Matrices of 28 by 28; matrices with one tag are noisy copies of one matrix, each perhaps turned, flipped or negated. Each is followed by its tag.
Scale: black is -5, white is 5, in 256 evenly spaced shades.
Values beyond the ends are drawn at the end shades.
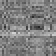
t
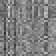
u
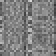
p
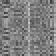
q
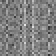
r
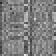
p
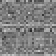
p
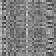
q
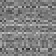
r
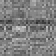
t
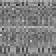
q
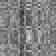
t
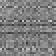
r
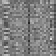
q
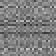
r
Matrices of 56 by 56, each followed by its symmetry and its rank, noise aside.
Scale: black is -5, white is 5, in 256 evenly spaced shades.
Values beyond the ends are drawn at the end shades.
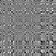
symmetric, rank two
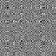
symmetric, rank three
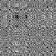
symmetric, rank three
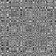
no symmetry, rank three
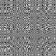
symmetric, rank four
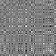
symmetric, rank two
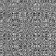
antisymmetric, rank four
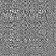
no symmetry, rank four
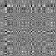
symmetric, rank two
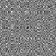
symmetric, rank four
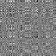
no symmetry, rank three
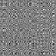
antisymmetric, rank four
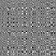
antisymmetric, rank two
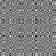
symmetric, rank two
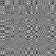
no symmetry, rank two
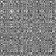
symmetric, rank four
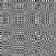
antisymmetric, rank two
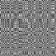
no symmetry, rank two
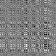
no symmetry, rank two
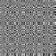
no symmetry, rank two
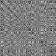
symmetric, rank three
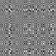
symmetric, rank two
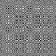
symmetric, rank two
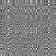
no symmetry, rank three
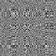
no symmetry, rank three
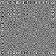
no symmetry, rank three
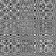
symmetric, rank two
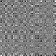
symmetric, rank two
